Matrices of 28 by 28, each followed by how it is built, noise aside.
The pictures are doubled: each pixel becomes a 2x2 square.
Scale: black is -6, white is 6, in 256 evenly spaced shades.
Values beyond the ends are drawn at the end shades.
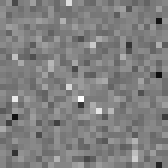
sparse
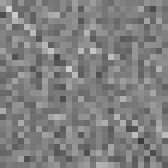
diagonal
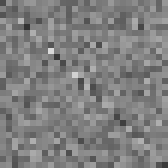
diagonal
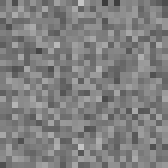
repeating rows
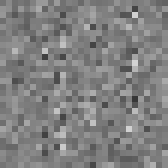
uneven columns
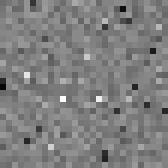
sparse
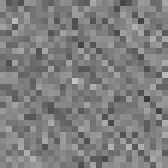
Toeplitz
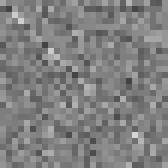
diagonal
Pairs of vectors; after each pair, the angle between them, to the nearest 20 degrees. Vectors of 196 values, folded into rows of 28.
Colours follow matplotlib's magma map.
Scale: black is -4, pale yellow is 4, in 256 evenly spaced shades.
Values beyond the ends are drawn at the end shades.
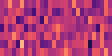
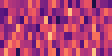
80 degrees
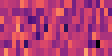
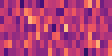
140 degrees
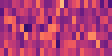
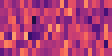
80 degrees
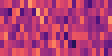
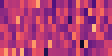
80 degrees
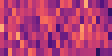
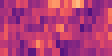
120 degrees
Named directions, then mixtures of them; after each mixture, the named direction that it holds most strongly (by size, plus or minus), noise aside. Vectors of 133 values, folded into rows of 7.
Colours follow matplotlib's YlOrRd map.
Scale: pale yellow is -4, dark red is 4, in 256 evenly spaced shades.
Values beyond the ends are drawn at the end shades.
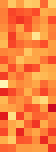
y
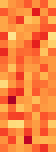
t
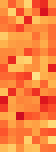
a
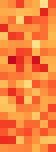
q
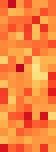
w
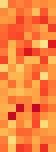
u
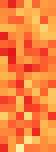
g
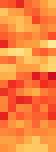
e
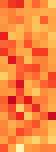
g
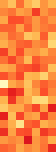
y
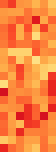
w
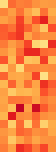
u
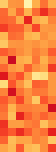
a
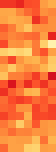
e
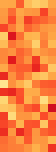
q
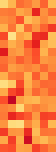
t
